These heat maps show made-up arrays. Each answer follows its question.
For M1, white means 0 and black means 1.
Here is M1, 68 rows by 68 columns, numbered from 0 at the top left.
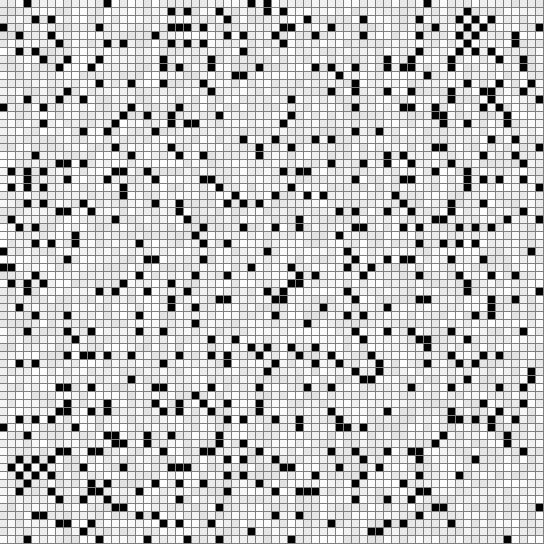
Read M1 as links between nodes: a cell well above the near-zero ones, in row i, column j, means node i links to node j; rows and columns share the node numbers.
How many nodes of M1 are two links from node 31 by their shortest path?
9
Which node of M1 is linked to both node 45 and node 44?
node 28
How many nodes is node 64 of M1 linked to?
7
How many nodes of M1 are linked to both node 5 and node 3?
5
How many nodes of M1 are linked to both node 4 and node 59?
8
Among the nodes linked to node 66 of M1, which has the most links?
node 10
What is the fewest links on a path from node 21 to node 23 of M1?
2
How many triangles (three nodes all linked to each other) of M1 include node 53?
3
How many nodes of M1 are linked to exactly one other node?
1
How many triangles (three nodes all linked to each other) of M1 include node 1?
5
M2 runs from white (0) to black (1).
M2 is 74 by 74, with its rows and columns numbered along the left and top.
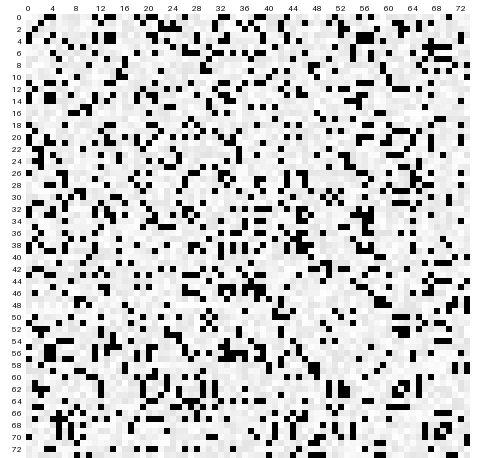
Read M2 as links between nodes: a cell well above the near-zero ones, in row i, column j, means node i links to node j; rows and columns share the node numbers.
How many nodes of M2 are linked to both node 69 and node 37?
4
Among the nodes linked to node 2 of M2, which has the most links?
node 38
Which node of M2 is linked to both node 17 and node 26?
node 27
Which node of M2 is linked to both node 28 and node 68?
node 66
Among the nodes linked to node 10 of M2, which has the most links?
node 60
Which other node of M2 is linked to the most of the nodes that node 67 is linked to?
node 56
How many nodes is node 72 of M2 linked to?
12
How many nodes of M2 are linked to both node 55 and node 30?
2
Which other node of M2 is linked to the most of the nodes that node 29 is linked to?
node 12
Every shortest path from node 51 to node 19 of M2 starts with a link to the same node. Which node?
node 9
